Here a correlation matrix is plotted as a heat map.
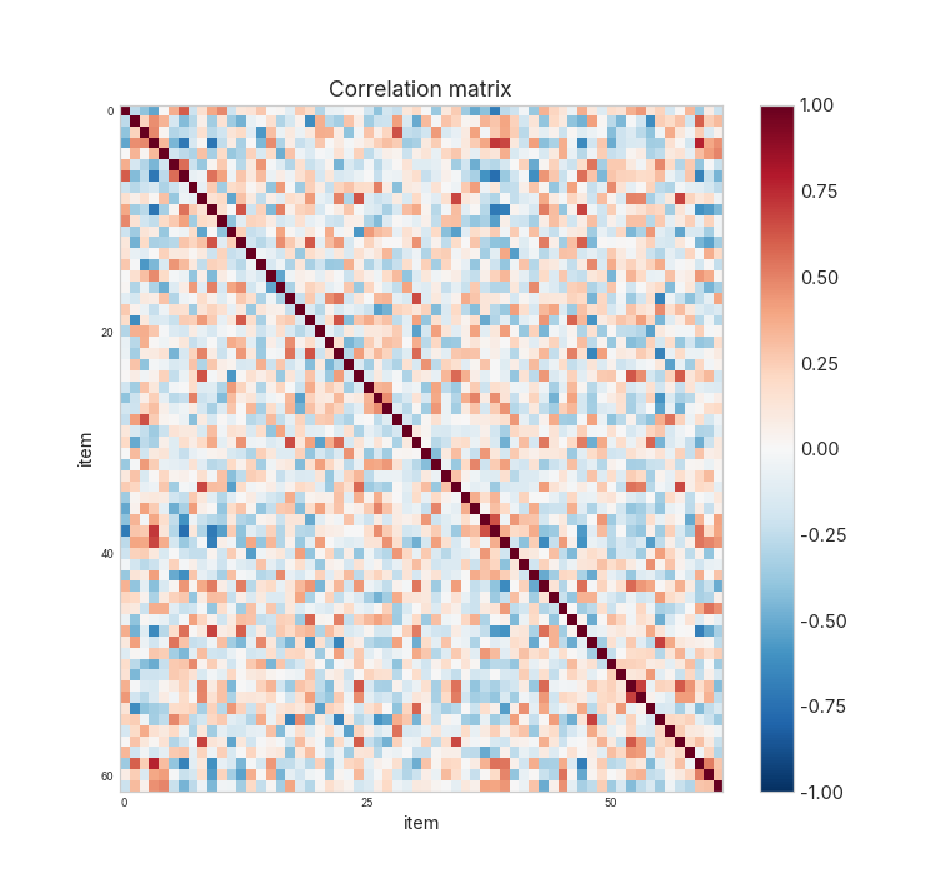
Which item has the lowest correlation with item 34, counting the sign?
11
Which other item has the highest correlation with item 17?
30
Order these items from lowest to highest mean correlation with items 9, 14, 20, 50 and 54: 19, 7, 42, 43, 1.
1, 42, 19, 43, 7
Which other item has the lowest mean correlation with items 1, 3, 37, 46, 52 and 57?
6
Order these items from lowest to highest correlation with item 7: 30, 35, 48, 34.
48, 34, 30, 35
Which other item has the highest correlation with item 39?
3
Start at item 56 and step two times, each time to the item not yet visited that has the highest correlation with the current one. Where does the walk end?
2
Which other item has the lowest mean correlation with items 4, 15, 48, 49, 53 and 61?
16
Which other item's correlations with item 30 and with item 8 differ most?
54
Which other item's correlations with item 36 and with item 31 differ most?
32
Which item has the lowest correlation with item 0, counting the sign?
38
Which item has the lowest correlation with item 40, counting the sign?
13
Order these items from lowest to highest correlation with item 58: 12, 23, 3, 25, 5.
23, 3, 12, 25, 5
